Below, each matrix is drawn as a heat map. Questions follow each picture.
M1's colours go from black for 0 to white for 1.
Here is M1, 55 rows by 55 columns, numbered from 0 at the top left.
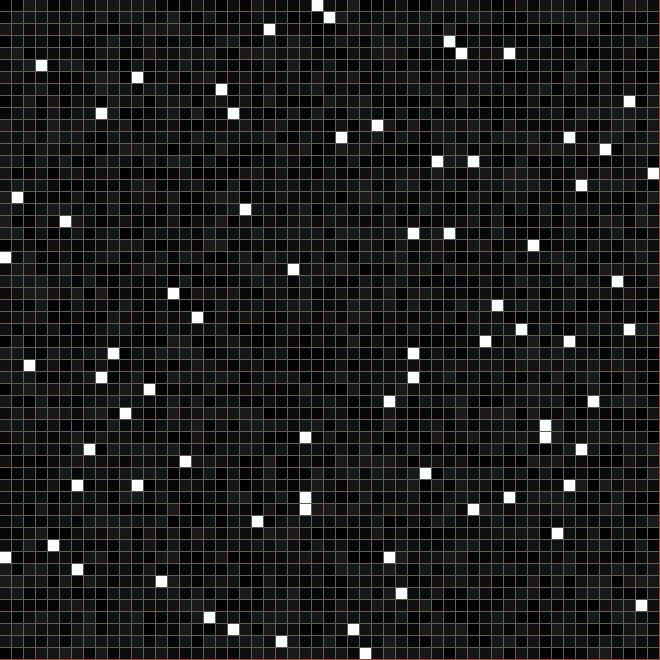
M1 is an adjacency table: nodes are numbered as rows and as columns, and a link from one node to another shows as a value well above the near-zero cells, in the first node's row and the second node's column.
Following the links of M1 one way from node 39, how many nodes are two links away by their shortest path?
1
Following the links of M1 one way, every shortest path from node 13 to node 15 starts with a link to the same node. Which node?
node 36
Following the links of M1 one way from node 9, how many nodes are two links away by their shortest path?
3
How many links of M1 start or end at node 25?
4
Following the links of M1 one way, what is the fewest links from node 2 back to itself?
6
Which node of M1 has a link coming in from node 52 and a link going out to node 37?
node 19
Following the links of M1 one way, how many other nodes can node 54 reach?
5
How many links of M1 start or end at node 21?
2
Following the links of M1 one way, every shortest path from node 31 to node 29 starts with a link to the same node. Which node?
node 8
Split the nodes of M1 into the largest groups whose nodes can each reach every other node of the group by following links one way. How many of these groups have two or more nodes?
8
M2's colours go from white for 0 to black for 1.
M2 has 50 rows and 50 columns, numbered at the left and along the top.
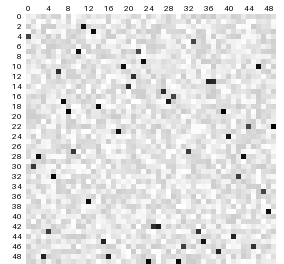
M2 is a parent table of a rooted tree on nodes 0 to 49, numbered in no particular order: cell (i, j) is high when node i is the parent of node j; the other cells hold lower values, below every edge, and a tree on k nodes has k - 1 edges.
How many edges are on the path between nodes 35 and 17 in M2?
5
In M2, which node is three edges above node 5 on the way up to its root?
15
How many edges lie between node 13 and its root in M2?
7
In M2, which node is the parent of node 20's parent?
18
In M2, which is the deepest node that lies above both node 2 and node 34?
28
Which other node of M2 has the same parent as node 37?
36
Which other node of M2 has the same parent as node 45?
31
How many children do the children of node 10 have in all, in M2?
4
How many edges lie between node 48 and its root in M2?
5
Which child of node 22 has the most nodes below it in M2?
49
